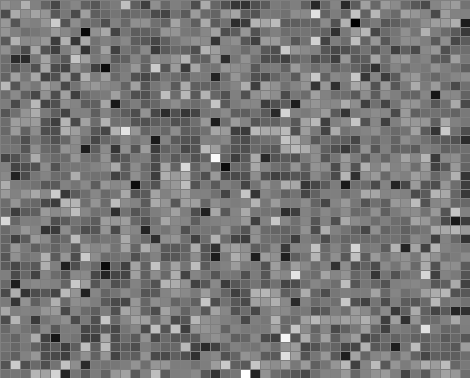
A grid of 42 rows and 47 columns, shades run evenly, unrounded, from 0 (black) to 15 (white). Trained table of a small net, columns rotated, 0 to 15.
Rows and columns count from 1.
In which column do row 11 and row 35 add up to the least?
44
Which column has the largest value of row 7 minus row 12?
5
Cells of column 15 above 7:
12
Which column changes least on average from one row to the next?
10
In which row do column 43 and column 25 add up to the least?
1
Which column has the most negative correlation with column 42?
21
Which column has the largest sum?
42
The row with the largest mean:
41
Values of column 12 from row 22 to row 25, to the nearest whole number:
7 11 3 9
